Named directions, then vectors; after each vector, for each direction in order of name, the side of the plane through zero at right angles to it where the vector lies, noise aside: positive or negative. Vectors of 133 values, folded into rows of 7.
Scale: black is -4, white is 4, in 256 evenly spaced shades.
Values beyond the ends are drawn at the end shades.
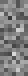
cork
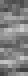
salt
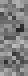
negative, negative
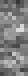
positive, positive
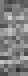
negative, positive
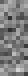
positive, negative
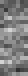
negative, positive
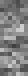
positive, positive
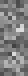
positive, positive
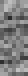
positive, negative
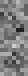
negative, negative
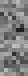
negative, negative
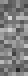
negative, positive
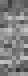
negative, positive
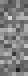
negative, positive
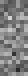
negative, positive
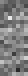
negative, positive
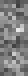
positive, positive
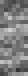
negative, positive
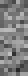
negative, positive
